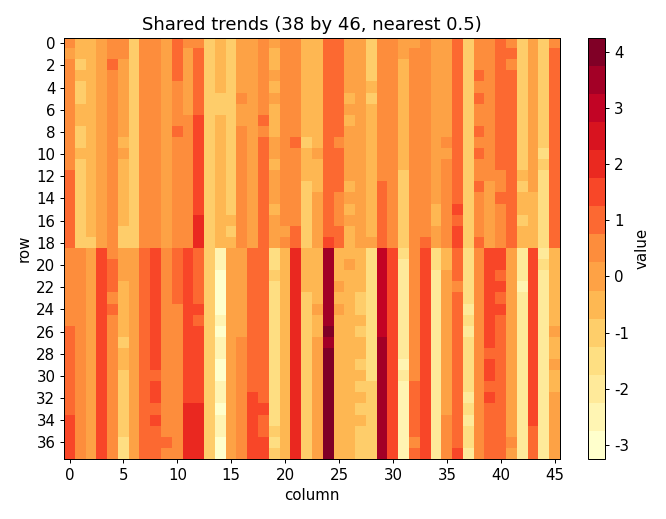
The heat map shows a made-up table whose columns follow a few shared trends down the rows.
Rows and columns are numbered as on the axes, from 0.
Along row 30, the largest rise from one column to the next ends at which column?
29
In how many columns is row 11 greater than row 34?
16
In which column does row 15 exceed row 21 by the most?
14
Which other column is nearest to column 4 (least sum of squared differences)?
10
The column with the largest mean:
24
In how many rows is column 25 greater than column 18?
8
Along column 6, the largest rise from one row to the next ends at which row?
19
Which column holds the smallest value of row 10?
44
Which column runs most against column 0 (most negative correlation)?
5
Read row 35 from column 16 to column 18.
0.5 1.5 1
